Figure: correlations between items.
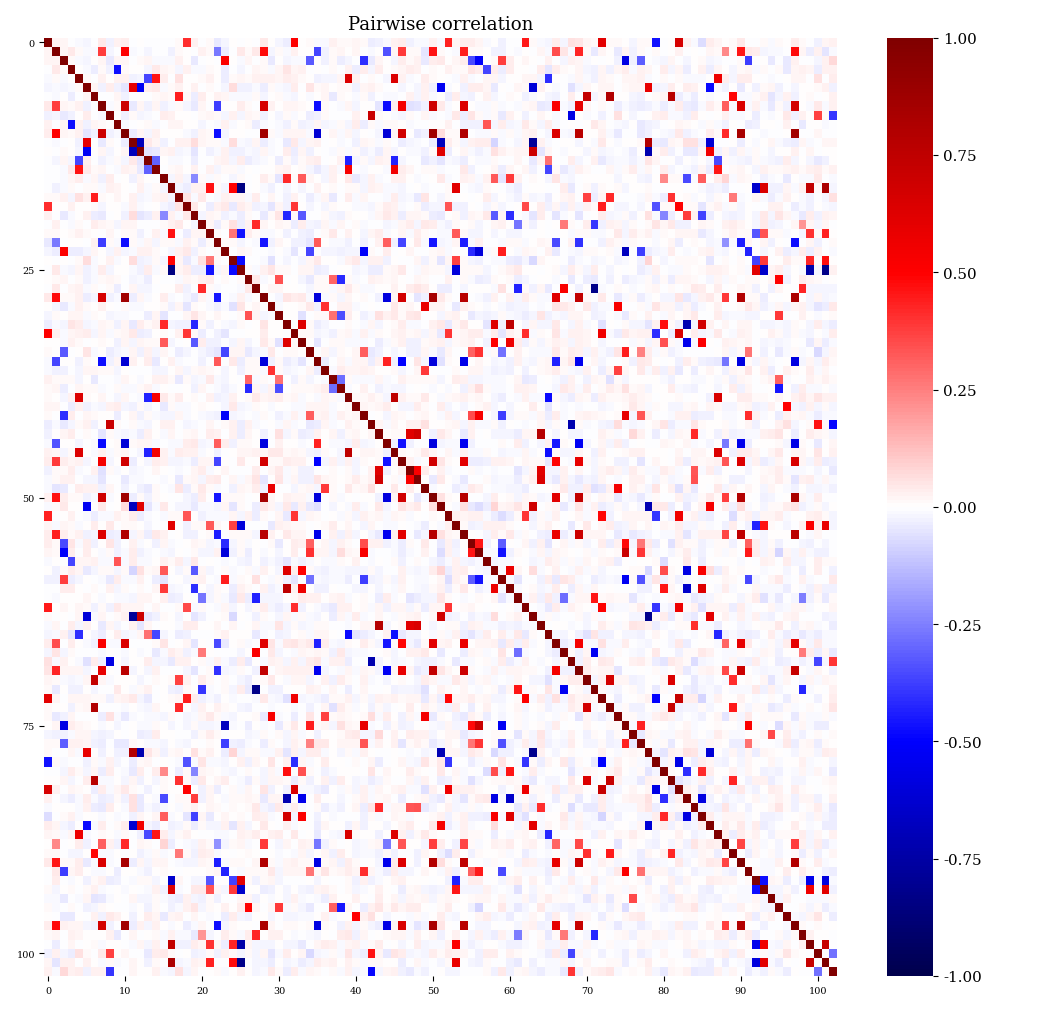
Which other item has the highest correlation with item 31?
60
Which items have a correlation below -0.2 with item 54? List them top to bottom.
22, 35, 44
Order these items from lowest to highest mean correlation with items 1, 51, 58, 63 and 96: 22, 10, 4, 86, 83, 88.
83, 22, 4, 88, 10, 86
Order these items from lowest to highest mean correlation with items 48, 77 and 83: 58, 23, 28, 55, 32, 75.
58, 23, 28, 32, 55, 75
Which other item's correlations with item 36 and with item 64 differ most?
43
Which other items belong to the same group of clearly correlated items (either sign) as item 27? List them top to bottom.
20, 61, 67, 71, 98
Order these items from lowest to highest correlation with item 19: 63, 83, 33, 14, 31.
31, 33, 63, 14, 83
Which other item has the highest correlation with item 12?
63
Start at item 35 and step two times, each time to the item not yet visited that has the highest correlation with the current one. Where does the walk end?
22
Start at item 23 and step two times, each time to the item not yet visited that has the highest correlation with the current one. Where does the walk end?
59
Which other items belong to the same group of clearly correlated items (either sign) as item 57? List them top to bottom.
3, 9
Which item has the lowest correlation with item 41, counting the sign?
23
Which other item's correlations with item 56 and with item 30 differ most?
75
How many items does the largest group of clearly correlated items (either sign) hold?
15
